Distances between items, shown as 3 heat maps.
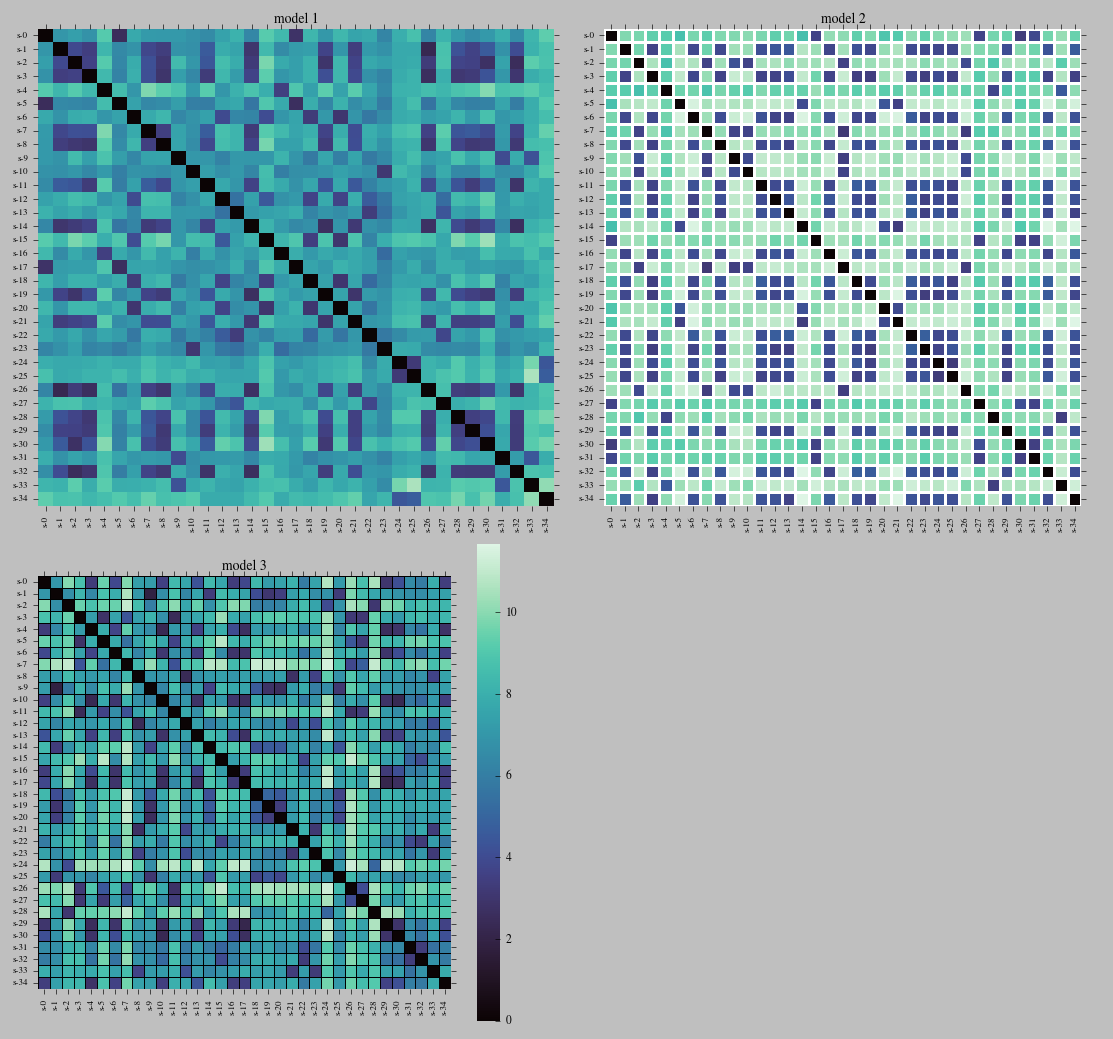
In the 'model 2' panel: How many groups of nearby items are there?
5
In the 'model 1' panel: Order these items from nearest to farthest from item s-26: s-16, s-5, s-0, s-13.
s-5, s-0, s-16, s-13
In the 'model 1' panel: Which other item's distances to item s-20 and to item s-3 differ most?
s-15
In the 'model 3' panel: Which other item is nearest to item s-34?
s-4
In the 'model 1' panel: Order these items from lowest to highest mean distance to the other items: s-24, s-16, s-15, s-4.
s-16, s-24, s-15, s-4
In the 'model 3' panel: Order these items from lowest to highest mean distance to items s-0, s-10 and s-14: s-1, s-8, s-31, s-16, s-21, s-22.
s-16, s-1, s-31, s-22, s-8, s-21
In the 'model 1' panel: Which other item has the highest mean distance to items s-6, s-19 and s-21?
s-34
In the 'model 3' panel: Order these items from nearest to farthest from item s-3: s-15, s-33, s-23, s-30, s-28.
s-30, s-33, s-23, s-28, s-15
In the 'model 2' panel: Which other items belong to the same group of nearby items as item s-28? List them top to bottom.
s-4, s-33
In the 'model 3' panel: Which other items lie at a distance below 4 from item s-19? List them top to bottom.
s-1, s-9, s-20
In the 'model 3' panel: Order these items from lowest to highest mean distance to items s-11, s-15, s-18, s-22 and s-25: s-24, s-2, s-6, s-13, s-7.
s-6, s-13, s-2, s-24, s-7
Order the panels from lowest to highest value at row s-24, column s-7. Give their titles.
model 1, model 2, model 3
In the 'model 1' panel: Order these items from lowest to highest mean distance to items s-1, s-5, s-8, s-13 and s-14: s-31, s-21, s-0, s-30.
s-21, s-30, s-0, s-31
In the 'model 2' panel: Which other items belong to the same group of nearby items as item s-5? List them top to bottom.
s-14, s-20, s-21
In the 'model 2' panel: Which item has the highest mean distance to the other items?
s-33
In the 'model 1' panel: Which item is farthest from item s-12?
s-30
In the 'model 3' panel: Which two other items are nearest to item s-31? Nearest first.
s-32, s-22
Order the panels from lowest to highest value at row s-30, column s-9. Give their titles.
model 3, model 1, model 2
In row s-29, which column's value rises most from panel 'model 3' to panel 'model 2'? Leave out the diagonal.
s-17
